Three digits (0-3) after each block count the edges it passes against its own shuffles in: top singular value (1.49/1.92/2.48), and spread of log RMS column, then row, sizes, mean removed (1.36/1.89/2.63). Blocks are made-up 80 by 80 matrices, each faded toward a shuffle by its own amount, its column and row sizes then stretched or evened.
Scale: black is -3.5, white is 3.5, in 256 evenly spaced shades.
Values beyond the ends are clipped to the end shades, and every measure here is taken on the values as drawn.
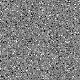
1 0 1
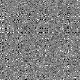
2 2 2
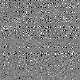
0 2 3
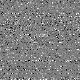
0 0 3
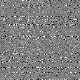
2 1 3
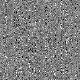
0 3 0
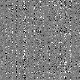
0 3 2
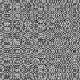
3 0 2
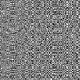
3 3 1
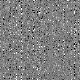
0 3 1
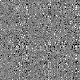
2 2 1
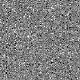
1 2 0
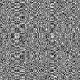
3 2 1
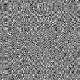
3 1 0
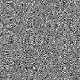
2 1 1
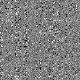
1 3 1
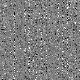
1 3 0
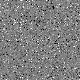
0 0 1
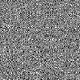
2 0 2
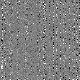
0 3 1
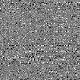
2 0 2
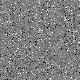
0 1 0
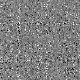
0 2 2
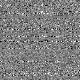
0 0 3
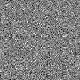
2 0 0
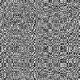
3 3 1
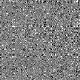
2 2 2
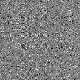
2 1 1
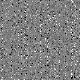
0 3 0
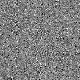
1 1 0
